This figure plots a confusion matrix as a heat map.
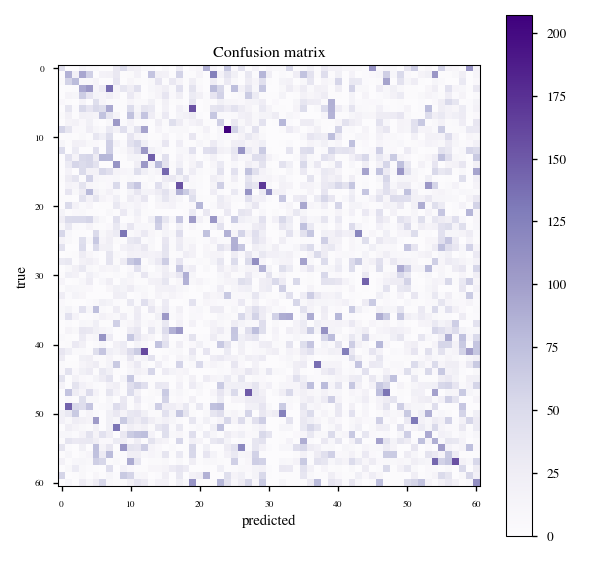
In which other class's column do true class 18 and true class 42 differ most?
30
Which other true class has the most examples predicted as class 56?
39
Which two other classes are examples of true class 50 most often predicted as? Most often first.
32, 53
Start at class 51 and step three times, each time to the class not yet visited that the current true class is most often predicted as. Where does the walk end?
6
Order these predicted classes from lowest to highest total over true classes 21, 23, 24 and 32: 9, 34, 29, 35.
34, 29, 35, 9
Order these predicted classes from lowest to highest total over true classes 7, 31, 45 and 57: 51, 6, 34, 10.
51, 34, 6, 10
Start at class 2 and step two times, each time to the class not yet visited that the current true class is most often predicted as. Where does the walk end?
27
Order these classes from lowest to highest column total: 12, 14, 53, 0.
0, 14, 53, 12
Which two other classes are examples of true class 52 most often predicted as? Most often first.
8, 23
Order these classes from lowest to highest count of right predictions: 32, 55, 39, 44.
44, 32, 39, 55
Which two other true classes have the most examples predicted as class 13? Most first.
1, 44
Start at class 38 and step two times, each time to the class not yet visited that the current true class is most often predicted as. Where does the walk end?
29
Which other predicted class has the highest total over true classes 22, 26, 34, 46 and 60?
19
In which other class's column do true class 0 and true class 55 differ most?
45
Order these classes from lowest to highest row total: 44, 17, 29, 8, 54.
44, 8, 29, 54, 17
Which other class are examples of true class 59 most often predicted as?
21
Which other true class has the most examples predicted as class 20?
43
